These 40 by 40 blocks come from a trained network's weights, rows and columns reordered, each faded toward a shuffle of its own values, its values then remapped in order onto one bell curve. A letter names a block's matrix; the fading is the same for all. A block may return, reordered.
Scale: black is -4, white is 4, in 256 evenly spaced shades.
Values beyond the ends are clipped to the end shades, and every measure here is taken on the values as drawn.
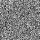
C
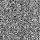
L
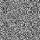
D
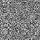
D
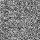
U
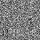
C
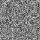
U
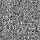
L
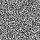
C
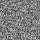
C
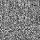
U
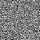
D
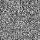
L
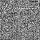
L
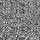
U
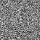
D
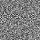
U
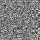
D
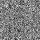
L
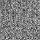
U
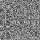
U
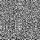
U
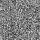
L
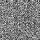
L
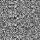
D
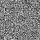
C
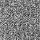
L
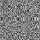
D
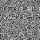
U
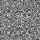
U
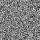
C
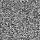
L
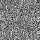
D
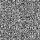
L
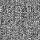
L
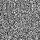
C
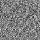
U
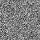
C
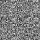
D
